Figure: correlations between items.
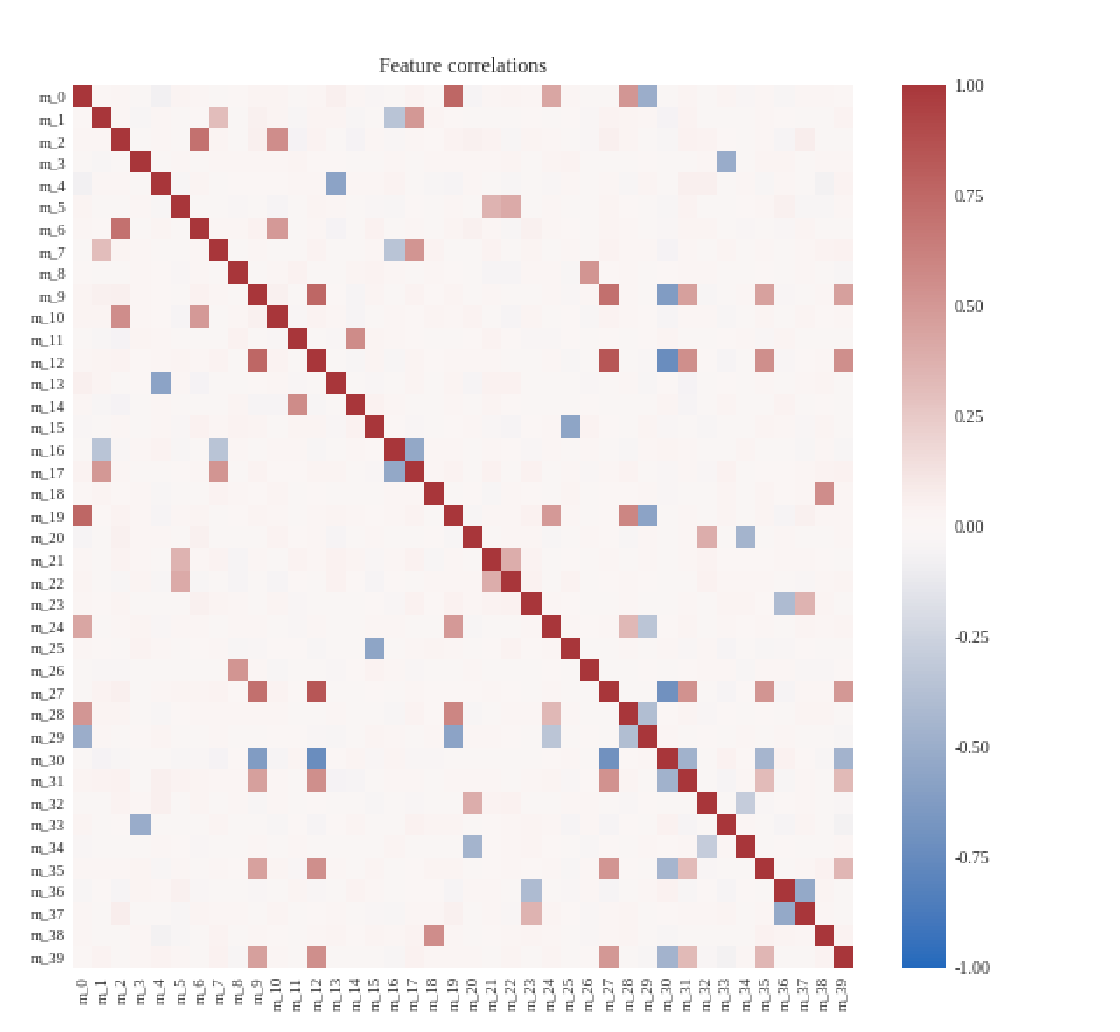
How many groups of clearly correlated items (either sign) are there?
13
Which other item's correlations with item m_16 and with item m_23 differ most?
m_17
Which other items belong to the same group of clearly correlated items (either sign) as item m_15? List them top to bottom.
m_25
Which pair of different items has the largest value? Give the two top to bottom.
m_12, m_27
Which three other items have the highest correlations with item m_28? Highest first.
m_19, m_0, m_24
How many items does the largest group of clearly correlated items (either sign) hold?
7
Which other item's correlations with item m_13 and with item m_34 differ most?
m_4
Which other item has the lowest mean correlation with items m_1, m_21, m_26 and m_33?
m_3
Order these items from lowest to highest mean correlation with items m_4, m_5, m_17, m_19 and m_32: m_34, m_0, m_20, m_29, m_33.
m_29, m_34, m_33, m_20, m_0
